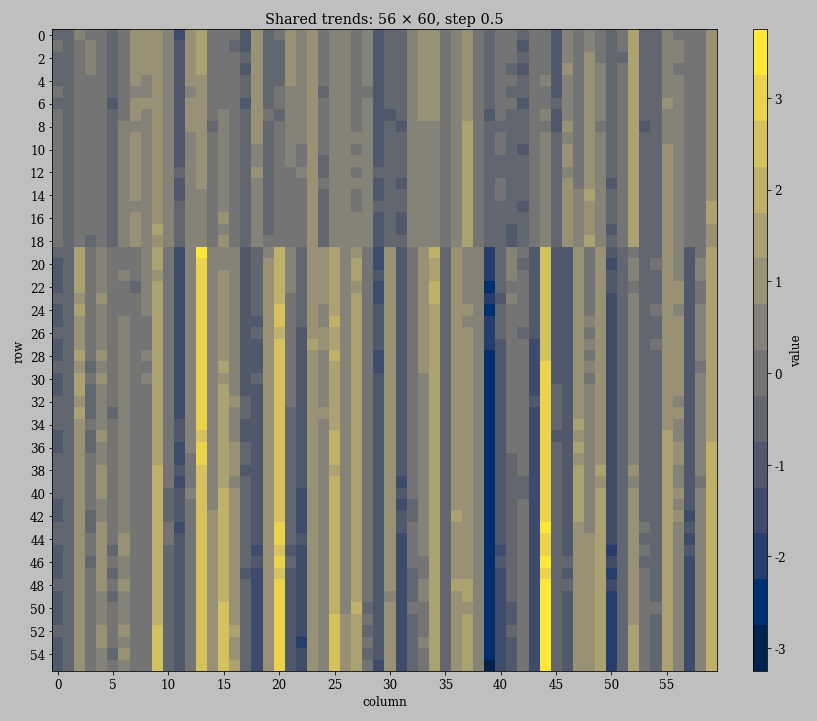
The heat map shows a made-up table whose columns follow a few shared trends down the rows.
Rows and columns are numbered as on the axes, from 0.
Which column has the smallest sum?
39
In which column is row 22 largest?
13
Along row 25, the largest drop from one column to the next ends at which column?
45
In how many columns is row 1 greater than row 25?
23
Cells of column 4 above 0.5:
15
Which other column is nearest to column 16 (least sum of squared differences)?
14
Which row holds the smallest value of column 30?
7
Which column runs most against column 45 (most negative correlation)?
33
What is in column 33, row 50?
0
